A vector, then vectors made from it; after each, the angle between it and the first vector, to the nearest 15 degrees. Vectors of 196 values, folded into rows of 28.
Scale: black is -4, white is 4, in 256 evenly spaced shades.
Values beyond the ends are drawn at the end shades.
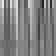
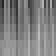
150 degrees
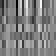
120 degrees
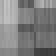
90 degrees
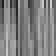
150 degrees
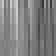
30 degrees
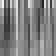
30 degrees
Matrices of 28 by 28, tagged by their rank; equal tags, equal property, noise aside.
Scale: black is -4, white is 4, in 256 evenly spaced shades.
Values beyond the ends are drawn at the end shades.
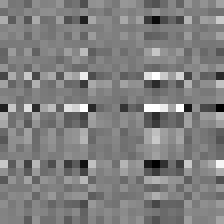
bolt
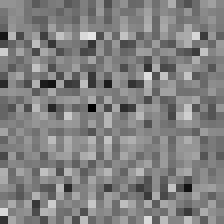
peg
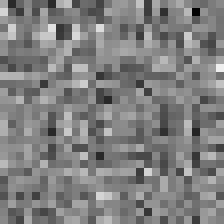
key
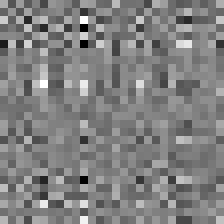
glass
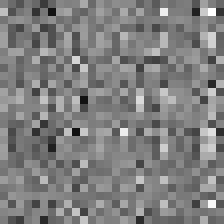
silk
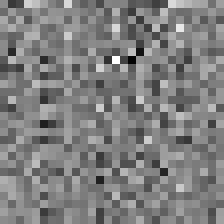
key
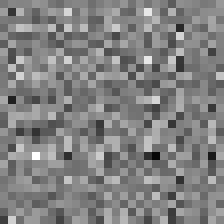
peg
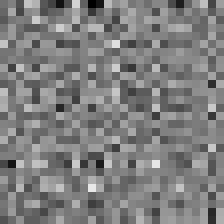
peg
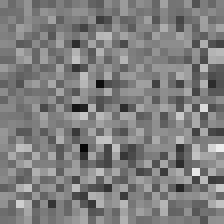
peg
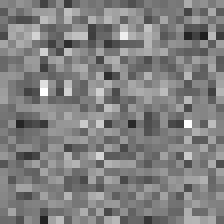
peg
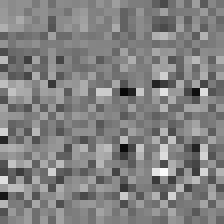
silk
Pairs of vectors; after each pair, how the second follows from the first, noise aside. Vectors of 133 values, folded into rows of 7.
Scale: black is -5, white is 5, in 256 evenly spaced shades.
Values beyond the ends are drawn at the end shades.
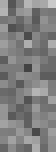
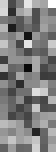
scaled up.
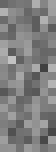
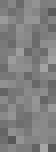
wrapped around, negated, shrunk.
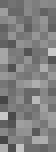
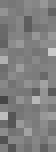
partly zeroed.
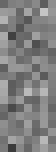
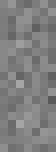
wrapped around, negated, shrunk.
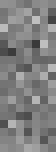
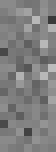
partly zeroed.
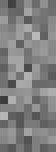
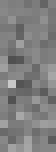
negated, partly zeroed.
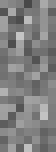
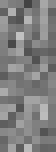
copied.
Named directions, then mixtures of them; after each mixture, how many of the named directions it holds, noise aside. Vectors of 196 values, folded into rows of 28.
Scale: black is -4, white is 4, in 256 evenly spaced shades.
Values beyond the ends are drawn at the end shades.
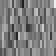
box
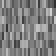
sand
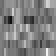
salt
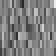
one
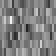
three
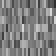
one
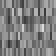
three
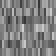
three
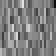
one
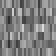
three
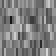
three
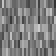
one
